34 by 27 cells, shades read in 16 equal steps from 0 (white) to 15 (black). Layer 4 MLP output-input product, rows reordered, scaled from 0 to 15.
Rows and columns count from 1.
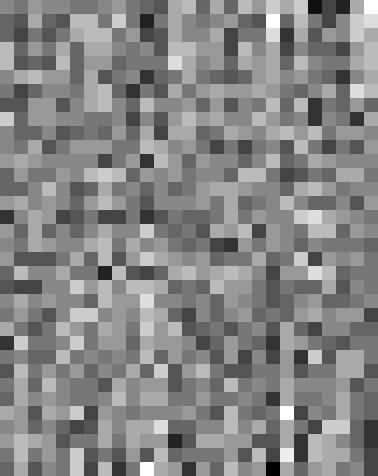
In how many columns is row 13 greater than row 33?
10
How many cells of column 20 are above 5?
25
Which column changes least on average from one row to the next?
27
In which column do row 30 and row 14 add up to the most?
7
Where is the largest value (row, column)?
34, 20
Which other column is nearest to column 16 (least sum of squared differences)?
18
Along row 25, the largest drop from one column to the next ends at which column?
2
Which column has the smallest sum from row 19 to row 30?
11
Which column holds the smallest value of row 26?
23
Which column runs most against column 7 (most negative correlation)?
21
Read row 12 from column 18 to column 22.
9 7 4 9 8
